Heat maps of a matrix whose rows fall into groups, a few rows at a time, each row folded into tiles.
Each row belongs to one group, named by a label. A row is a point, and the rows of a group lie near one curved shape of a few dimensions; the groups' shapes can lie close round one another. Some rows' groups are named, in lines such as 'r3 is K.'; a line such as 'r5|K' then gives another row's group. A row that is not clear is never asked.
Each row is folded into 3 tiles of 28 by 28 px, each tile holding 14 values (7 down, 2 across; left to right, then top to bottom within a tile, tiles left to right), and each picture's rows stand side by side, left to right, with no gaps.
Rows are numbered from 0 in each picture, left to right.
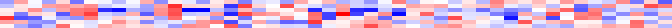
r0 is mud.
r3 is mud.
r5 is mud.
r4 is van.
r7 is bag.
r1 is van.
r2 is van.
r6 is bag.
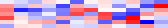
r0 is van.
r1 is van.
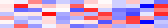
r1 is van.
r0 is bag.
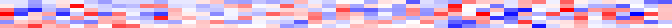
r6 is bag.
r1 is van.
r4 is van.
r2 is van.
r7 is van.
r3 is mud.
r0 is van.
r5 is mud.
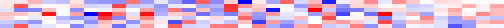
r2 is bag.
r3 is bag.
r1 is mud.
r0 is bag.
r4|bag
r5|mud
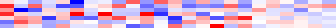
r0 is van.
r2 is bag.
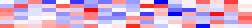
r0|bag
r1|bag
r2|bag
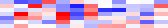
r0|mud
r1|van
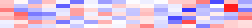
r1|mud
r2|bag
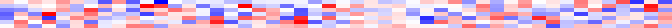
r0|bag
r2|van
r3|van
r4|mud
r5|bag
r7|bag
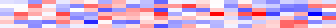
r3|van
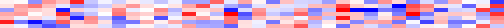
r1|mud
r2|mud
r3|bag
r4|van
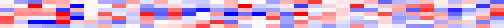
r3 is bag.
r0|mud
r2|van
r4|bag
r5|van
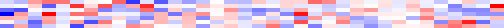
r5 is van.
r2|mud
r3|bag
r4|mud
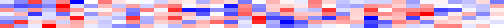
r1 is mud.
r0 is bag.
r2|van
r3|mud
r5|van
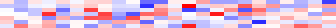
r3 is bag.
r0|bag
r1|van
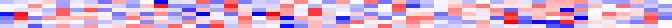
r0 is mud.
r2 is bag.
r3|mud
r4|bag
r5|mud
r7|mud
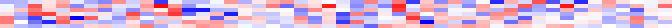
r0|mud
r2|van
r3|mud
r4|bag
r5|bag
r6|bag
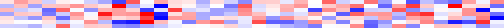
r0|mud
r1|mud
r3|mud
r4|bag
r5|mud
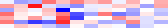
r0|mud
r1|mud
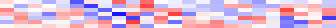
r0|van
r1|bag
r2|van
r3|mud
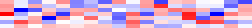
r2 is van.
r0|van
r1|bag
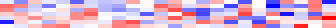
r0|bag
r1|van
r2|van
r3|bag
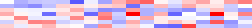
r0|van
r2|bag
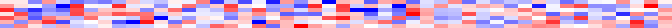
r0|van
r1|mud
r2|bag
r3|bag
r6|van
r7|bag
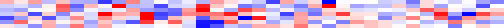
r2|mud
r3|bag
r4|van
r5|van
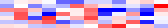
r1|van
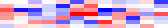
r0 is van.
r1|van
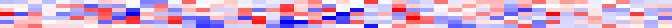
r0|van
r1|van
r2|mud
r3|mud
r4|bag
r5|mud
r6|bag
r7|bag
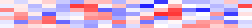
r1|van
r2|van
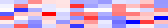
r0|bag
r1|mud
